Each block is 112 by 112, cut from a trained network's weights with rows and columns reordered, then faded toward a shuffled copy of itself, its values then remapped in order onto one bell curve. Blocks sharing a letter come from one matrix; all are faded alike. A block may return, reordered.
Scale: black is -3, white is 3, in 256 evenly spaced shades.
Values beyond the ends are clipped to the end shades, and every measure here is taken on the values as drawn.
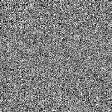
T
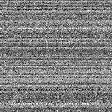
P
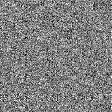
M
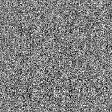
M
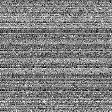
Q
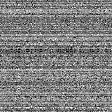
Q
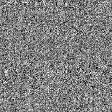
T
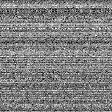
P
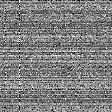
Q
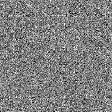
T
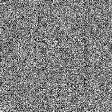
T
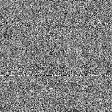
T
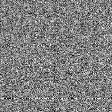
T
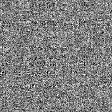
M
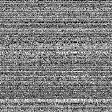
P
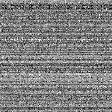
Q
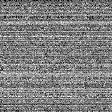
P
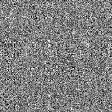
M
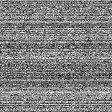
Q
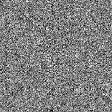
T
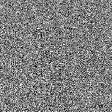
M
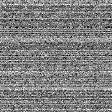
P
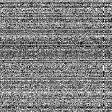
Q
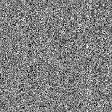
T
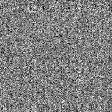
M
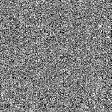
M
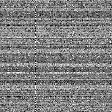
Q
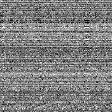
Q
